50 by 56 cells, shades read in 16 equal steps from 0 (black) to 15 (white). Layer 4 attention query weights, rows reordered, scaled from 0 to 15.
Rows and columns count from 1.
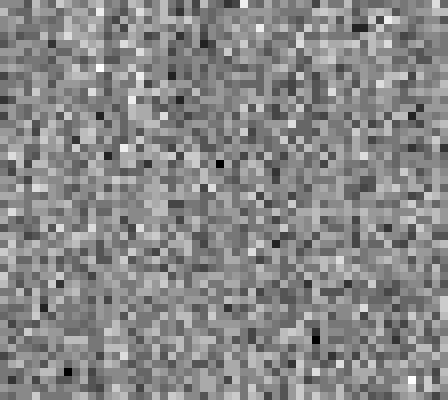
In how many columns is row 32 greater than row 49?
27
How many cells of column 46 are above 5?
44
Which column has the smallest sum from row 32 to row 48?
12
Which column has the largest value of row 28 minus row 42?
40
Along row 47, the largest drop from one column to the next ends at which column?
9
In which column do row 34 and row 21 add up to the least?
28
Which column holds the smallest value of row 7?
22
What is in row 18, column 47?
4
